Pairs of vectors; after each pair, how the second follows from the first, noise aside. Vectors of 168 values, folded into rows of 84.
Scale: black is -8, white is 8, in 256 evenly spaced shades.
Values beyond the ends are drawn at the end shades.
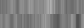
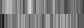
wrapped around, negated, scaled up.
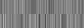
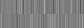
reversed, negated, partly zeroed.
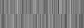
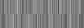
copied.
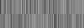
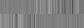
reversed, partly zeroed.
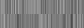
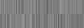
wrapped around, negated, shrunk.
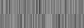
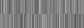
sign-scrambled.
